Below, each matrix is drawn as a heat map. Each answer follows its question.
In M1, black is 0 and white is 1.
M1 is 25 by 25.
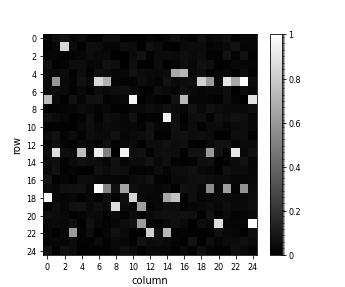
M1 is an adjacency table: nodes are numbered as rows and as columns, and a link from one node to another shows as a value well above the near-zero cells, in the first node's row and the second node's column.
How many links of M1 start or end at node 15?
2
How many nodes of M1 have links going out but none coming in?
3
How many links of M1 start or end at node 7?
7
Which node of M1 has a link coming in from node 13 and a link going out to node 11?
node 19
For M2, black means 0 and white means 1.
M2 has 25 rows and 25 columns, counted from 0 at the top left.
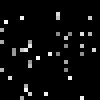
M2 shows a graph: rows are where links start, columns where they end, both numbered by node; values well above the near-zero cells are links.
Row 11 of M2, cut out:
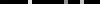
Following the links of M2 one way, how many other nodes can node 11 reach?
4
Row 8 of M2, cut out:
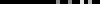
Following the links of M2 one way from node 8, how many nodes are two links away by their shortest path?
4
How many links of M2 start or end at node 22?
3
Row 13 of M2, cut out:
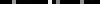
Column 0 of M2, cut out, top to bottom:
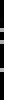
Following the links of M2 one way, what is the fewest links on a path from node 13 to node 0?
4
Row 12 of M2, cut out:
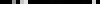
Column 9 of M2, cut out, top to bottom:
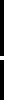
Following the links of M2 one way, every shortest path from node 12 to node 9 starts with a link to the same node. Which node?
node 3
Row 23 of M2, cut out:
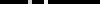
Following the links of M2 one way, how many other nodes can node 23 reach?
5
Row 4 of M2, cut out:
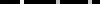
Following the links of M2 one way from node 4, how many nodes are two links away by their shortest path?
3
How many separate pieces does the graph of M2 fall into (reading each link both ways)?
2
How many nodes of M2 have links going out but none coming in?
8
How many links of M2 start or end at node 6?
3
